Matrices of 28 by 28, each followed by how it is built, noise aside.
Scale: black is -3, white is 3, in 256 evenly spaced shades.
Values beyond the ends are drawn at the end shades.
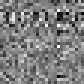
low rank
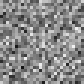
Hankel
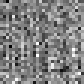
blocks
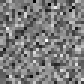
Hankel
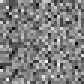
repeating rows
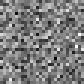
repeating rows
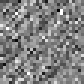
Hankel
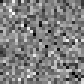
diagonal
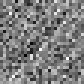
Hankel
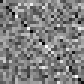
diagonal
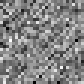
Hankel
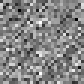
Hankel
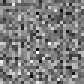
repeating rows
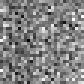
repeating rows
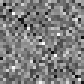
diagonal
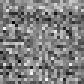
blocks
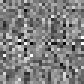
low rank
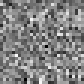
blocks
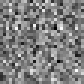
low rank
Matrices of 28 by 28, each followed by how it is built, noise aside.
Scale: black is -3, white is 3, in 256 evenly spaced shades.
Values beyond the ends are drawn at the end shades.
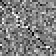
diagonal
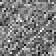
Hankel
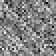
Toeplitz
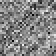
Hankel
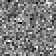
noise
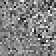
upper triangular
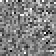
upper triangular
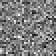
repeating rows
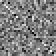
diagonal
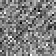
Hankel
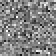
noise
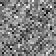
Hankel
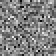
noise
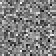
repeating rows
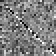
diagonal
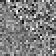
upper triangular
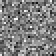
noise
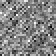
Hankel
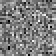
repeating rows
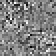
block diagonal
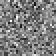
noise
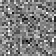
repeating rows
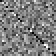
diagonal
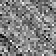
Toeplitz
